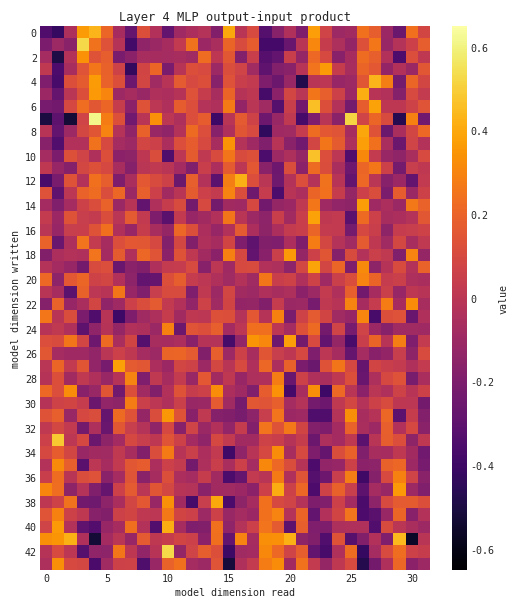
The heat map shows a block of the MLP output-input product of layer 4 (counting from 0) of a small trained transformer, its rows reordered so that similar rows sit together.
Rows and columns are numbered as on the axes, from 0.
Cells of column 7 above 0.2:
3
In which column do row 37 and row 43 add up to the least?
26
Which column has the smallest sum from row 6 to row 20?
1
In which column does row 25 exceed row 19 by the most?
20
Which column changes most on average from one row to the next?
2
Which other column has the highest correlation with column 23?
15
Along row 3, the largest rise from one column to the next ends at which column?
8
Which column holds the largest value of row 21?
6
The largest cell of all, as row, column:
7, 4
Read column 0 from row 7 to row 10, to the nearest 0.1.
-0.5 0 -0.2 -0.1
